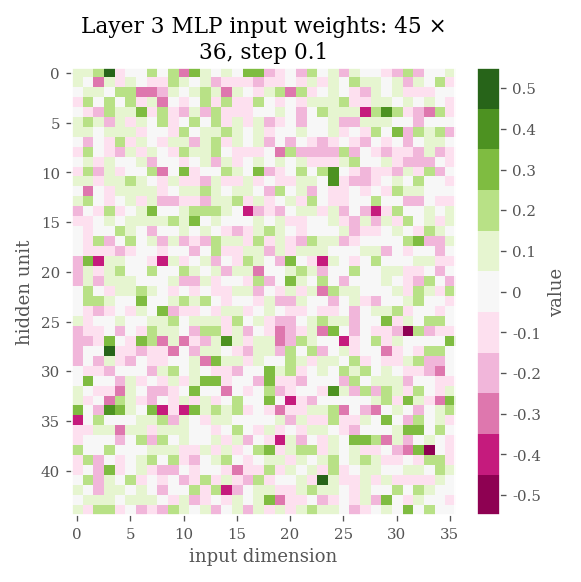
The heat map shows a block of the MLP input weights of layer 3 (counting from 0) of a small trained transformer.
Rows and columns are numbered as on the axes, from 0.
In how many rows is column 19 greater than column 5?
10
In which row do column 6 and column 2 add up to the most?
23
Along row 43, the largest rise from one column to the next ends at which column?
29
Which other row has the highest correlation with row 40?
28
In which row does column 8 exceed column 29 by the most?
37
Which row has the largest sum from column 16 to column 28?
30
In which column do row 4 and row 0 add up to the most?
3
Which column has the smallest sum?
19
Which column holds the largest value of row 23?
6
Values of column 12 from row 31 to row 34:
0.3 0 0.1 0.1
